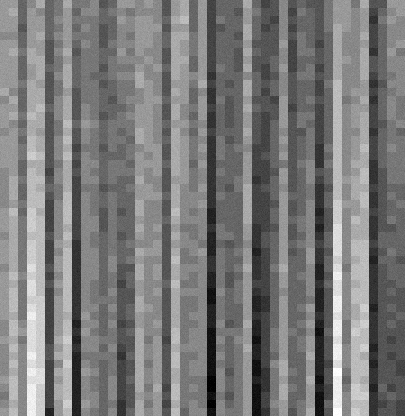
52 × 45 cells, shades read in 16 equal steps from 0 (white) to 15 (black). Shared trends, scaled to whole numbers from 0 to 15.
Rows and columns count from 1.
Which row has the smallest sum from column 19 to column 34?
5
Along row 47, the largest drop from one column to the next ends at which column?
38
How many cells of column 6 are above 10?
23
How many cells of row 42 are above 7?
25
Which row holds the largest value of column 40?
1
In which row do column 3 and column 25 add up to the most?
4
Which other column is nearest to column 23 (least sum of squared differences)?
17
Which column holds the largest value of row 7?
42
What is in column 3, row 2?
9
